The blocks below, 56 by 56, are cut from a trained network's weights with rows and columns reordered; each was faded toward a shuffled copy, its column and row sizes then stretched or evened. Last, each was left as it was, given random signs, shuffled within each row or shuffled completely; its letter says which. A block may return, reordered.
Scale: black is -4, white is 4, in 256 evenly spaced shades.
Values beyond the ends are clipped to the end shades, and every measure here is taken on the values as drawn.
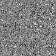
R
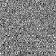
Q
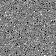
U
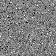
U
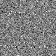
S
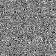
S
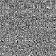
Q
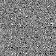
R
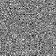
Q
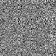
Q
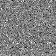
S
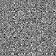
Q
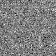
S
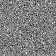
U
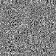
Q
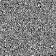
R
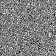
U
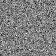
U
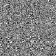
Q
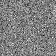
U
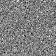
S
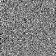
Q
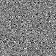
S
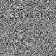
Q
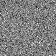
U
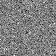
U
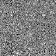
R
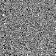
R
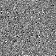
R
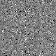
R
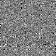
R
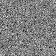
U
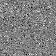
S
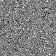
U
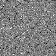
U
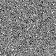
U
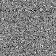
S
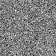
U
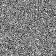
U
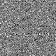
S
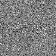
R
